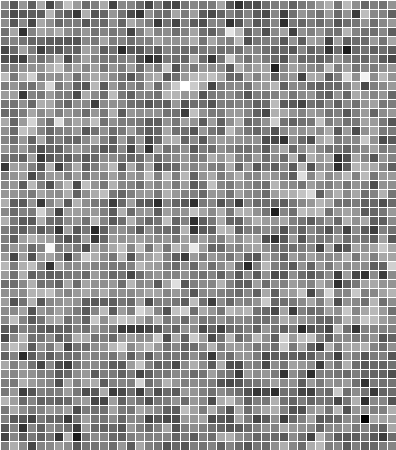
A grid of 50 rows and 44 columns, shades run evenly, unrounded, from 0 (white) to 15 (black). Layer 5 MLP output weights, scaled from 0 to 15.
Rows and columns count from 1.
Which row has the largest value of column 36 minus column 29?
28
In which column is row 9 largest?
34
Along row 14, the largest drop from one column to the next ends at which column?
7
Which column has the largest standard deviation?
41
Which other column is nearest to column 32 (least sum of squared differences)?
2
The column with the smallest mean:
22
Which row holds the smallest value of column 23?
9
